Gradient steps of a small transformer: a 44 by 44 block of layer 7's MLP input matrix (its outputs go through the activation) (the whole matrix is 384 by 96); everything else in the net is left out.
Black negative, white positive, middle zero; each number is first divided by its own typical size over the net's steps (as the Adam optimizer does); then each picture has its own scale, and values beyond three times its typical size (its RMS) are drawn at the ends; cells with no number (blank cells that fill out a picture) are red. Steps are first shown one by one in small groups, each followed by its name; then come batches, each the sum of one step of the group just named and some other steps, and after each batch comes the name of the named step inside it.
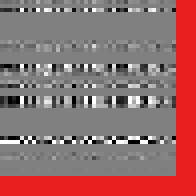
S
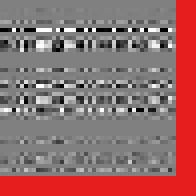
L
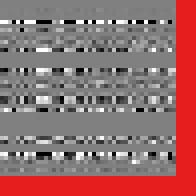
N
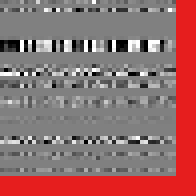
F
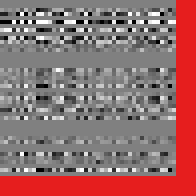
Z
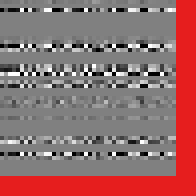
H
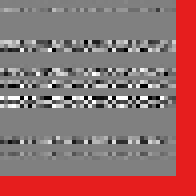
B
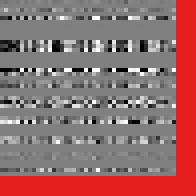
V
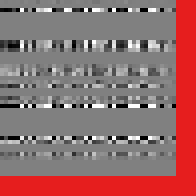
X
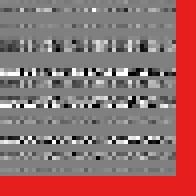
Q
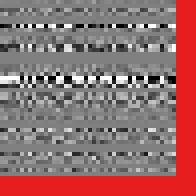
H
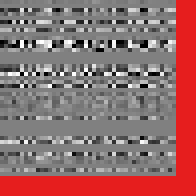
H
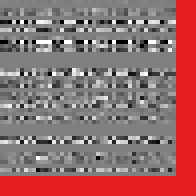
Q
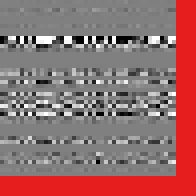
Q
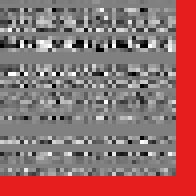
H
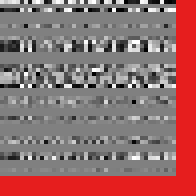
F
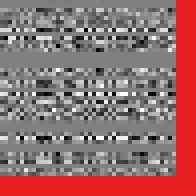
Z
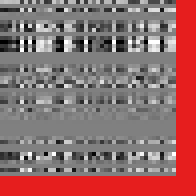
L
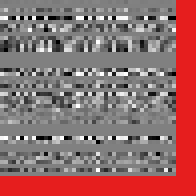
V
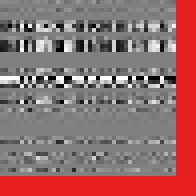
L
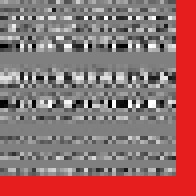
X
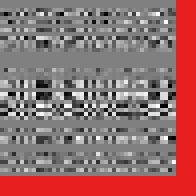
Z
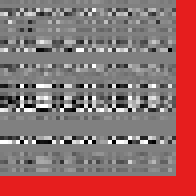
S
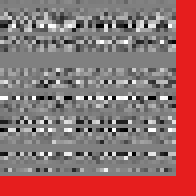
Z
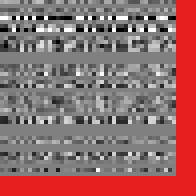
L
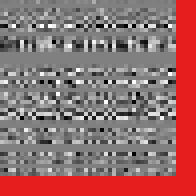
F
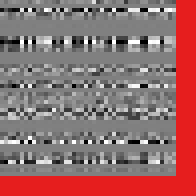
F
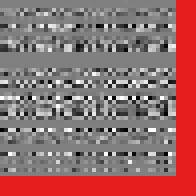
B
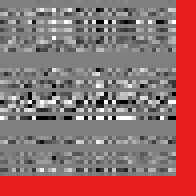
B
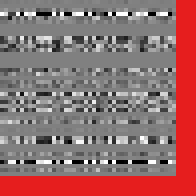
V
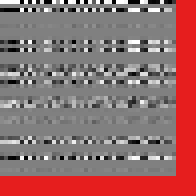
Q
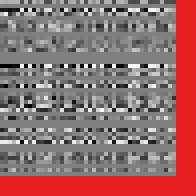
S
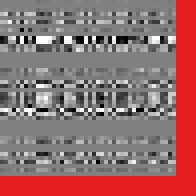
N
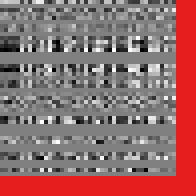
V
